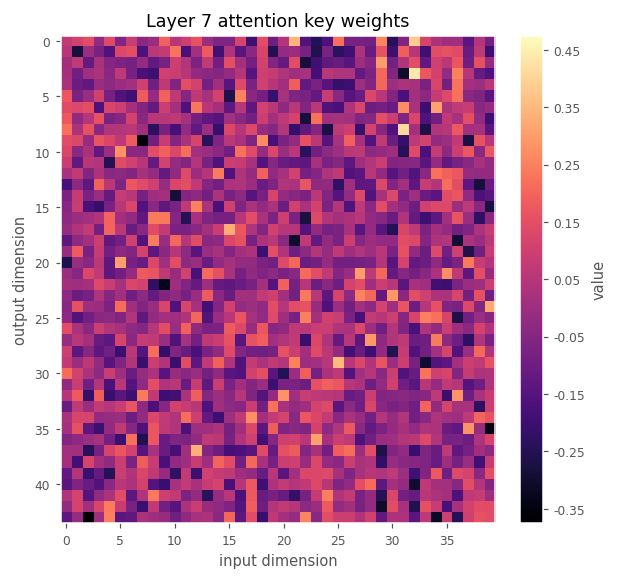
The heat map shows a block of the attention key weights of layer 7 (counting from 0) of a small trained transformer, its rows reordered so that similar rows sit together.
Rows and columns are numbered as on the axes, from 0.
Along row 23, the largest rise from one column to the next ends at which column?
30
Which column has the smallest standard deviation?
20
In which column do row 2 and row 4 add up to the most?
29
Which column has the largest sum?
34
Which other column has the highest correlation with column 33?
22
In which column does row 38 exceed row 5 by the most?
15
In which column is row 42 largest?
4
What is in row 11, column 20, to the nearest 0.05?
-0.1
